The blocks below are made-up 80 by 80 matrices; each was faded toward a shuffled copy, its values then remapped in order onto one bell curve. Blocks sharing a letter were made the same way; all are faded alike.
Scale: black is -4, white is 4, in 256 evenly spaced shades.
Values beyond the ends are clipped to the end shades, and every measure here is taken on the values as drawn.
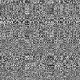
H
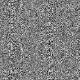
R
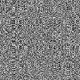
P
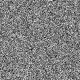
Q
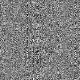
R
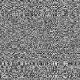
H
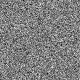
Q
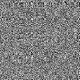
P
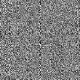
R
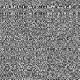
H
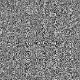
R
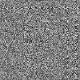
R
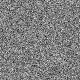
Q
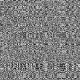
H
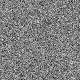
Q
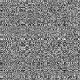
H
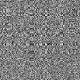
H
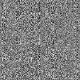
R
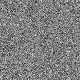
Q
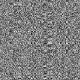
P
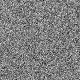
Q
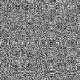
P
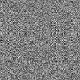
P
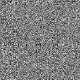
R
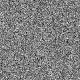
Q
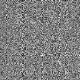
R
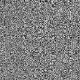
R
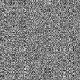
P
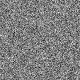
Q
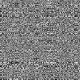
H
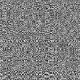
H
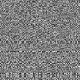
H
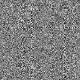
R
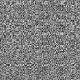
P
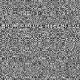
H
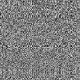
P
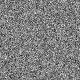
Q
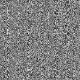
R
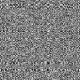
H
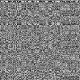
H
